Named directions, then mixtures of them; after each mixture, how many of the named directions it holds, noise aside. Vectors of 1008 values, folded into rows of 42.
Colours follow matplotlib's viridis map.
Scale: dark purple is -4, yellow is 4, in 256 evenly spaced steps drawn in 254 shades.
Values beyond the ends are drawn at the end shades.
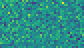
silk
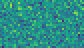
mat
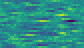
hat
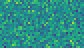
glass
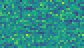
four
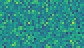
one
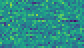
three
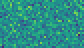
one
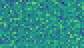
one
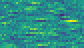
two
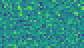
two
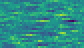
one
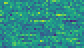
three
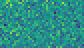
three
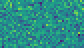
one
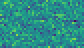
four
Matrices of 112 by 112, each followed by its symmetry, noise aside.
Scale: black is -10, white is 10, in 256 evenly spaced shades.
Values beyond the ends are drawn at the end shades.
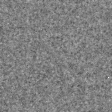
antisymmetric.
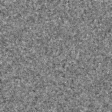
no symmetry.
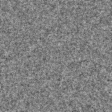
antisymmetric.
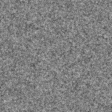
no symmetry.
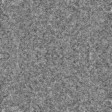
mirrored top to bottom.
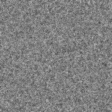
no symmetry.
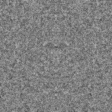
mirrored left to right.
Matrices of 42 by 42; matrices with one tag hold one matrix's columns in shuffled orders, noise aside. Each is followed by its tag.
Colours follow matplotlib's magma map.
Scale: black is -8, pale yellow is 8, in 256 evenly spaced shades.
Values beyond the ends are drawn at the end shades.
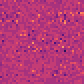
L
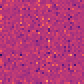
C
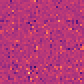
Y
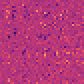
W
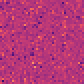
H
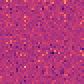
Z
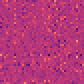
C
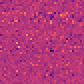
L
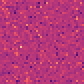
H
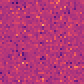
H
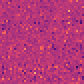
Y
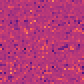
Y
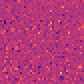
Y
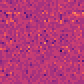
L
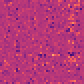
C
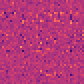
L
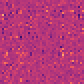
W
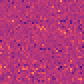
Y
